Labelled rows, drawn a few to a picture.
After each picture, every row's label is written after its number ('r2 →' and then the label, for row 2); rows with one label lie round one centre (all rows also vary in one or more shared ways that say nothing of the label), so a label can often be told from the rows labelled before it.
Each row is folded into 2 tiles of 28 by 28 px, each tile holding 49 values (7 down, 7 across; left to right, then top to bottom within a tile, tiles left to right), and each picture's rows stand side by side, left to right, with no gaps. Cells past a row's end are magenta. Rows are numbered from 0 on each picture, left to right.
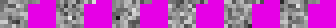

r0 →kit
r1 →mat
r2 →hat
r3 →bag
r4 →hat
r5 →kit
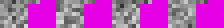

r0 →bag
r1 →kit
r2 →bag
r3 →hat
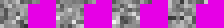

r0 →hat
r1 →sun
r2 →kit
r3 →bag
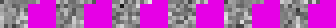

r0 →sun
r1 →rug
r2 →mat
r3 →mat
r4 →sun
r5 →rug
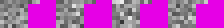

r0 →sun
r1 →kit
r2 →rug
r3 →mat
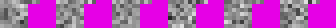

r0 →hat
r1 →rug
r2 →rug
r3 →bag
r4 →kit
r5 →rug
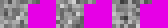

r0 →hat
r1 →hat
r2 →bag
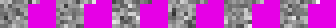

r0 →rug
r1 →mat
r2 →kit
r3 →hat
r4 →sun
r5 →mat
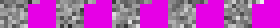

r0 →sun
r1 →sun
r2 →sun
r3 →bag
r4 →mat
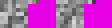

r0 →kit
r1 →rug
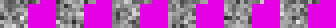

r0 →bag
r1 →kit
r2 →hat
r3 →sun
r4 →bag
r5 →bag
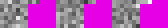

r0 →rug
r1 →sun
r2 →mat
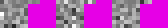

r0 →sun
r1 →rug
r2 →sun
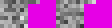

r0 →bag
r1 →mat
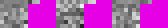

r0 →sun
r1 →mat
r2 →sun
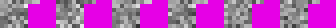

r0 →mat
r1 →bag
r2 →mat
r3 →mat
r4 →sun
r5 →sun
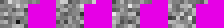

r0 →kit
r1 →mat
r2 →kit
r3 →bag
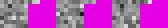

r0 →mat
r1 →mat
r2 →bag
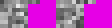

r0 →kit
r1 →hat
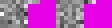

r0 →mat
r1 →sun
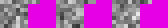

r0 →rug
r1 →hat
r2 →bag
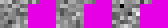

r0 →rug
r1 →hat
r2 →rug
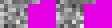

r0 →sun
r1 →sun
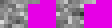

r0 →kit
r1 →mat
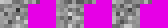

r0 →rug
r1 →bag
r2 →rug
